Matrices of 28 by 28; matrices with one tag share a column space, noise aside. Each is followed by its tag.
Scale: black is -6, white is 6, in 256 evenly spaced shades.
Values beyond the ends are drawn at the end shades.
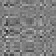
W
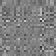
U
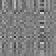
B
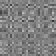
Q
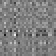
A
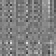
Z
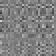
Q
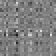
A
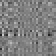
A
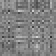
B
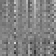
Z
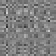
Q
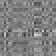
A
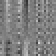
Z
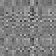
U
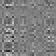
W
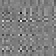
U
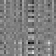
Z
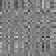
B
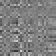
W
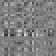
A
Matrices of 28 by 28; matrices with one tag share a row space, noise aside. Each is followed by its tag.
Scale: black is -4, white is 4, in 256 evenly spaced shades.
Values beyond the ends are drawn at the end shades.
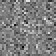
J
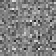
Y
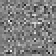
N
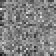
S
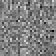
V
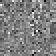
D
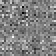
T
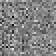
T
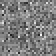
V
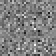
N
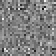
V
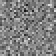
J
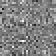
T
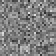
V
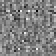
J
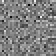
V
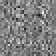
N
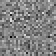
J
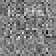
N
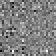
T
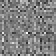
V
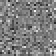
Y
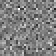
J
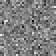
D
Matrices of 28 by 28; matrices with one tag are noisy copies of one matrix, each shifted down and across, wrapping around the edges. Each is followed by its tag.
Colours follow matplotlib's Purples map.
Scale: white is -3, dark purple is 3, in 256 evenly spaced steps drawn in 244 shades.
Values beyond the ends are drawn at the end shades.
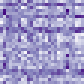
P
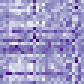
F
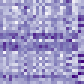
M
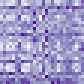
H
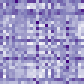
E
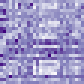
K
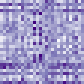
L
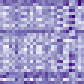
M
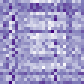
F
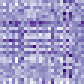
L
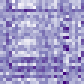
K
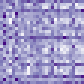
H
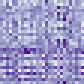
L
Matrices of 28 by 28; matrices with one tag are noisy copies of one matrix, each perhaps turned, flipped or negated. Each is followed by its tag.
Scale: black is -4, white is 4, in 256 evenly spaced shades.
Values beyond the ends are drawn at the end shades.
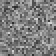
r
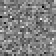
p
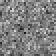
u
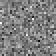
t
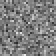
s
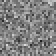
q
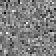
r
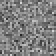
q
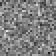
s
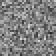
r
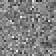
r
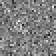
t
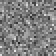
p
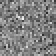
u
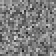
r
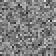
u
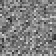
p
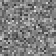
p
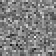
p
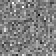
p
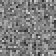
t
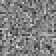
t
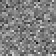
u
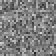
u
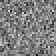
p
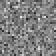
r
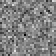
p
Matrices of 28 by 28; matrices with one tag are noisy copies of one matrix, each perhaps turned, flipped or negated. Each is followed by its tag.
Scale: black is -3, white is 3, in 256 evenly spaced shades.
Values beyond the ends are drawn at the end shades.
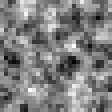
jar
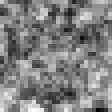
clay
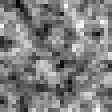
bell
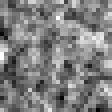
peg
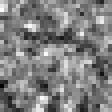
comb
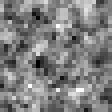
jar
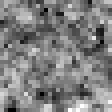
clay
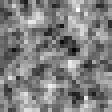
jar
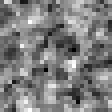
jar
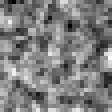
peg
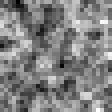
bell
